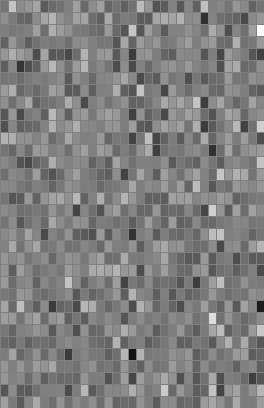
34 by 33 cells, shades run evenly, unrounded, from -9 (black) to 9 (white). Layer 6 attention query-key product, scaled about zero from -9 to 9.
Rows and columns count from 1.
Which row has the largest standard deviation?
26
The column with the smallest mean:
17
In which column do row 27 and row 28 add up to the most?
27
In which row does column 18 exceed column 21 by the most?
8
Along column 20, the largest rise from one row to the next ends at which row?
2
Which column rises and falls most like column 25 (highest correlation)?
23
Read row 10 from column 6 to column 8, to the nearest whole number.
-2 4 1
